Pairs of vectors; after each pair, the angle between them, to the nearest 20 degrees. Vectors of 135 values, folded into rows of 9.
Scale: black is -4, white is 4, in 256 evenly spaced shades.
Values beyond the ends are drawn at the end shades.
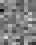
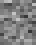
80 degrees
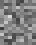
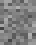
60 degrees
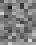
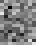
40 degrees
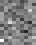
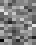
140 degrees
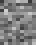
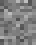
40 degrees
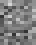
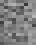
60 degrees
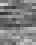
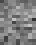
100 degrees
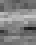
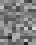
100 degrees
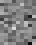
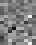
140 degrees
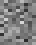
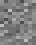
140 degrees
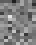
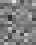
160 degrees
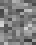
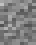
100 degrees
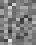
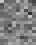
80 degrees
